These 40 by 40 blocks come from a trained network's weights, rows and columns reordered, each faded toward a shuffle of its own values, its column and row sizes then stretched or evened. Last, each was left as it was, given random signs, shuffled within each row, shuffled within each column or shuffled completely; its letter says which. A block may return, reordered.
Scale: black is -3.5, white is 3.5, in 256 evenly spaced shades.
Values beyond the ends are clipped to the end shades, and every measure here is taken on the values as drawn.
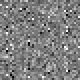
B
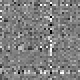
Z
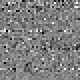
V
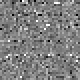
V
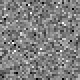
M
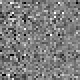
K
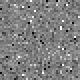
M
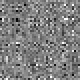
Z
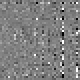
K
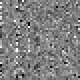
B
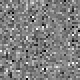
B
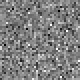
M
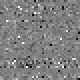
V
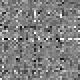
Z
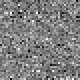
V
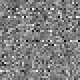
V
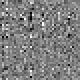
K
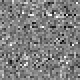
V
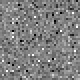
M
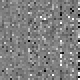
B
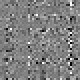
Z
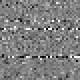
V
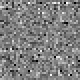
V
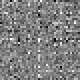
K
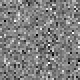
B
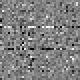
Z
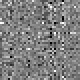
Z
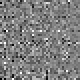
Z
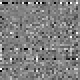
Z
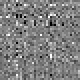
Z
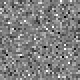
M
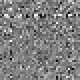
Z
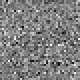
V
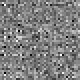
K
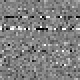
V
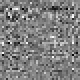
Z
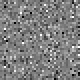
B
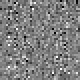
B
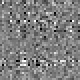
Z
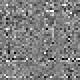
Z
